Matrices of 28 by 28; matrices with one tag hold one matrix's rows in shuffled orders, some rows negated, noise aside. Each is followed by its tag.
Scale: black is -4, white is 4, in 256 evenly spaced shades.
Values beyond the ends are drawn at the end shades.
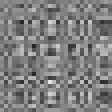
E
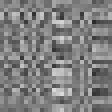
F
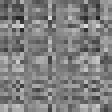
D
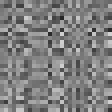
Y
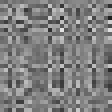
Y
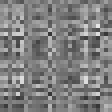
D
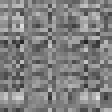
D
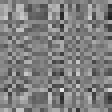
Y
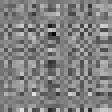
E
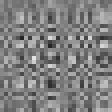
E
